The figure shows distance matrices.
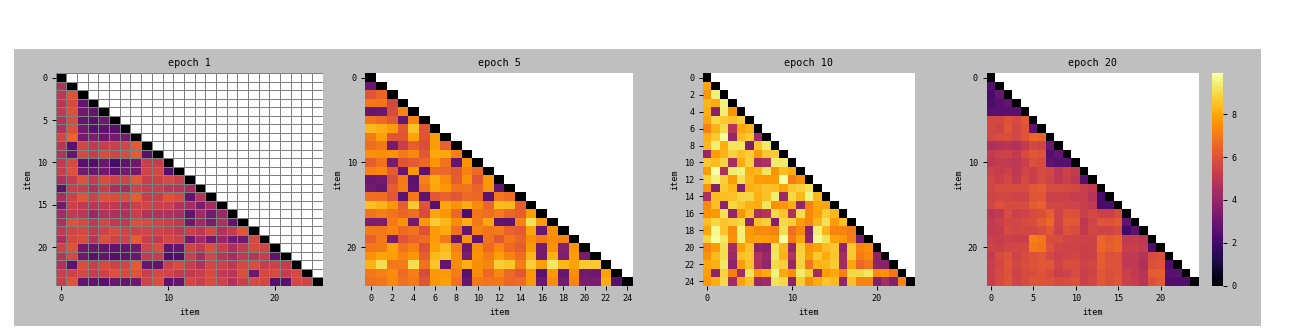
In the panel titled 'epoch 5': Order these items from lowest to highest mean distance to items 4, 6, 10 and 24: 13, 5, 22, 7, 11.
13, 5, 11, 7, 22
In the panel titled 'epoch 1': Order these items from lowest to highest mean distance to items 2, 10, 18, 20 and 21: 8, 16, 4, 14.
4, 16, 8, 14
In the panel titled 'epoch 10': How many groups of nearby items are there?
6
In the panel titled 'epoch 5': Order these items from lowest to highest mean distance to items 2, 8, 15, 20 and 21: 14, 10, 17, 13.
10, 14, 13, 17
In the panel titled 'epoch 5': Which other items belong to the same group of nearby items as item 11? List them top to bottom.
3, 5, 14
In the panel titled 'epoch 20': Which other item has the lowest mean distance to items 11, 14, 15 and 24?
13
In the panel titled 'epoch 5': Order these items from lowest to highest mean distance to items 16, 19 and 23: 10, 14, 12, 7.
10, 14, 12, 7
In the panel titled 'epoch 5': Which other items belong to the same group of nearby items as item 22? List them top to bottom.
7
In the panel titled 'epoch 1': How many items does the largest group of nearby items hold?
11
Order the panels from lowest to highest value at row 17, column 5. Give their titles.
epoch 10, epoch 1, epoch 20, epoch 5
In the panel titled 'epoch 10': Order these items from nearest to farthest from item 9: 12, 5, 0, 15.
0, 15, 5, 12
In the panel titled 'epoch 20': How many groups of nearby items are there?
8
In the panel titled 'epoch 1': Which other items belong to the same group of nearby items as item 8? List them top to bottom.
1, 9, 22
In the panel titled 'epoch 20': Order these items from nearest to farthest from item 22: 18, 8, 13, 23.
23, 18, 8, 13
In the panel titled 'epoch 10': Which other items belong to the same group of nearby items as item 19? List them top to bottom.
12, 18
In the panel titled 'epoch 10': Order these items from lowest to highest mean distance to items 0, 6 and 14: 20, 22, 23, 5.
20, 22, 23, 5
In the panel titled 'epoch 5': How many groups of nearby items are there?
6
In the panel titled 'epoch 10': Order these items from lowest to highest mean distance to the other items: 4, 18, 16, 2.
16, 18, 4, 2
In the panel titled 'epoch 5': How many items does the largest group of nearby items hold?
7
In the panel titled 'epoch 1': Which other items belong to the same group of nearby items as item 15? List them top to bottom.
0, 13
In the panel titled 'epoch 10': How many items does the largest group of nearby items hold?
9
